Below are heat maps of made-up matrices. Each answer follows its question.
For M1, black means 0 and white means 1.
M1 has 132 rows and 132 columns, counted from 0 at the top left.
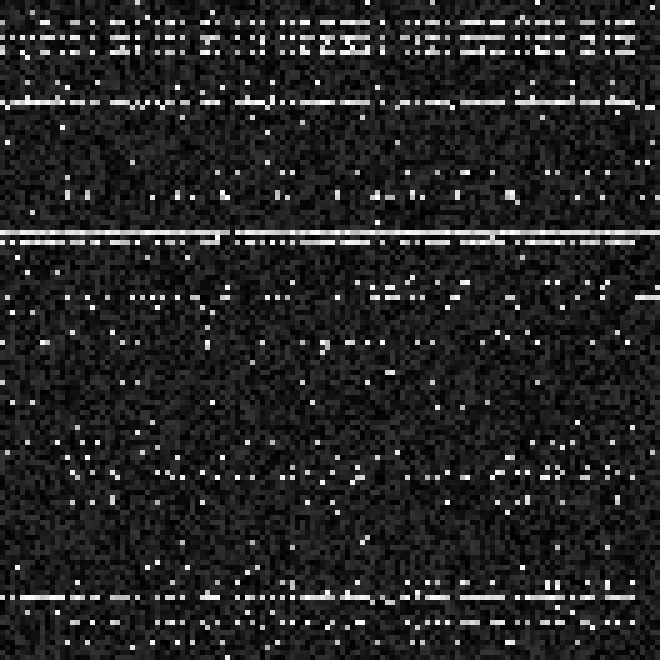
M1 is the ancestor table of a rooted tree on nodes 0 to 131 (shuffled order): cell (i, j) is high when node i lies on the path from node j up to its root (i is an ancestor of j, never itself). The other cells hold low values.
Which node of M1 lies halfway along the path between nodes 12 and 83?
68
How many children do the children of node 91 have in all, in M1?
3
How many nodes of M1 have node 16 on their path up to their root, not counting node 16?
9
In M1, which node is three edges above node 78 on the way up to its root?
57
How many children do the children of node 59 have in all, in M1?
4
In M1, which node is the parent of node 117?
93
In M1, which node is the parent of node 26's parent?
32
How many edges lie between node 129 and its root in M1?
4
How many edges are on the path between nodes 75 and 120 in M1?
8
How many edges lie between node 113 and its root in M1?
2
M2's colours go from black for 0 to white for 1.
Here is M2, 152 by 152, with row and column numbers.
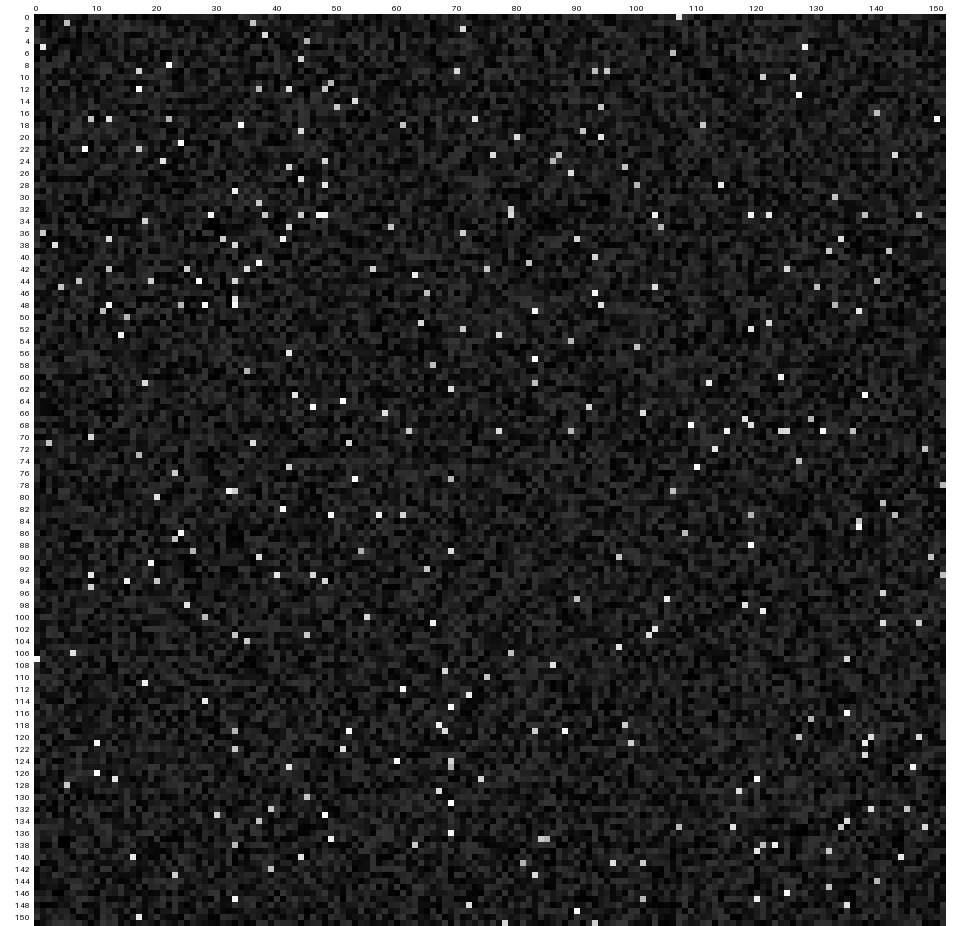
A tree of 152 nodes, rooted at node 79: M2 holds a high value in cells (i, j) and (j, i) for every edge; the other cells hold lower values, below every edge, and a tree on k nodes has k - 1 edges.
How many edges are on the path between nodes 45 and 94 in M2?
4
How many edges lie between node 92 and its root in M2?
9
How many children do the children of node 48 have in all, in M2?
10
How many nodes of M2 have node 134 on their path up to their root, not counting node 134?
7
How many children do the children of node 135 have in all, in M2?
2
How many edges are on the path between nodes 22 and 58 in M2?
8
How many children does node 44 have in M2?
4
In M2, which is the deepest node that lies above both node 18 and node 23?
83
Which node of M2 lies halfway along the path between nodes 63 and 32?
33
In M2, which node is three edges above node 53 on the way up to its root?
125
